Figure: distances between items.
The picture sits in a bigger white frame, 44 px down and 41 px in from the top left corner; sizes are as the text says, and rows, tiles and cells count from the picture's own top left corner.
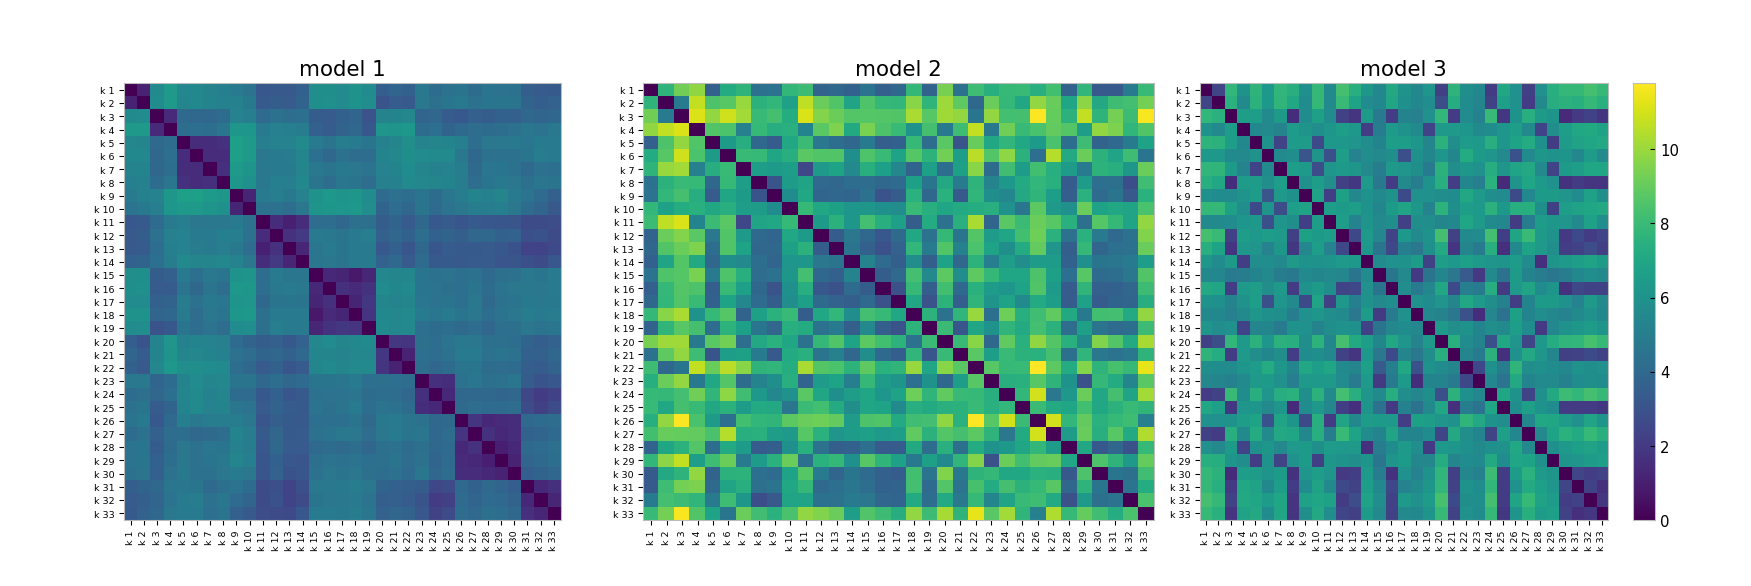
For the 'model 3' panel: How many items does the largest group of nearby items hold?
11
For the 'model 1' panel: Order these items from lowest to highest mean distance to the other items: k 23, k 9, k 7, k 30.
k 30, k 23, k 7, k 9
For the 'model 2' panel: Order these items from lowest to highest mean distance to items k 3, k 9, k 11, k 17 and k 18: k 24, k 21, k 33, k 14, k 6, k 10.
k 14, k 21, k 10, k 24, k 6, k 33
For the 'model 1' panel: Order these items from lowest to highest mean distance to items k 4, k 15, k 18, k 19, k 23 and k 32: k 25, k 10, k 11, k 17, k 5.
k 17, k 25, k 11, k 5, k 10
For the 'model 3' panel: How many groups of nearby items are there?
6
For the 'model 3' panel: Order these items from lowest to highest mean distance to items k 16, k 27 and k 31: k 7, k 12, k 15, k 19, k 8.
k 8, k 12, k 15, k 19, k 7
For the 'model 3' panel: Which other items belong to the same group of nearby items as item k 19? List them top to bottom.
k 4, k 14, k 28
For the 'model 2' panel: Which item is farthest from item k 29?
k 3
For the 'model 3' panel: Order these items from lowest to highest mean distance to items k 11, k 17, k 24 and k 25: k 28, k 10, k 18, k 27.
k 27, k 18, k 28, k 10
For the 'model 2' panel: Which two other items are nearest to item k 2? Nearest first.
k 22, k 3
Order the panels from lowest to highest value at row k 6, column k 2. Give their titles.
model 1, model 3, model 2
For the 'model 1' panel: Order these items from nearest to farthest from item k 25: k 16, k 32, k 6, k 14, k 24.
k 24, k 32, k 14, k 16, k 6
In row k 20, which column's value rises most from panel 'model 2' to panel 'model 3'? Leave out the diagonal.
k 7
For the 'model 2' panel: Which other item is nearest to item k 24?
k 27
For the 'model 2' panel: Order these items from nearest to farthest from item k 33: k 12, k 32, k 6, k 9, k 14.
k 6, k 14, k 9, k 32, k 12
